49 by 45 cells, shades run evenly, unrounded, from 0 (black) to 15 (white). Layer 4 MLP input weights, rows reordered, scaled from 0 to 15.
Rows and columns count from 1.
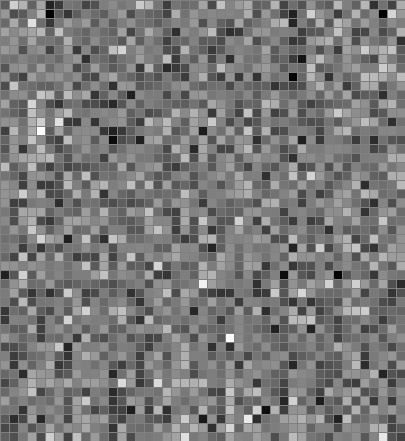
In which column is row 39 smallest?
8
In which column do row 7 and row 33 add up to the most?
19
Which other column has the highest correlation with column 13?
14
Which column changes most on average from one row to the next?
33
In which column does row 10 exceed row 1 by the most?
42
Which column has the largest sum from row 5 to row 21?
4
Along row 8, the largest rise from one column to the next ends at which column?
17
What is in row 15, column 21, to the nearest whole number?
6
